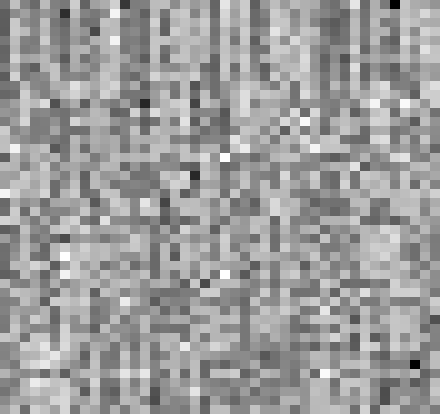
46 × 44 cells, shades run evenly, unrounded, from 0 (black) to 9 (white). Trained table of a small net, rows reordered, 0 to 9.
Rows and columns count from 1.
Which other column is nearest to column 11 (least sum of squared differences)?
43
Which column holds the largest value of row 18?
23
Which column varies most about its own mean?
7
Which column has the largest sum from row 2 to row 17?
25
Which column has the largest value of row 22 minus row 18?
1
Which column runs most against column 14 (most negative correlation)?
5
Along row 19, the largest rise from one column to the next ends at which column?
21
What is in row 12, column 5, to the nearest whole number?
8
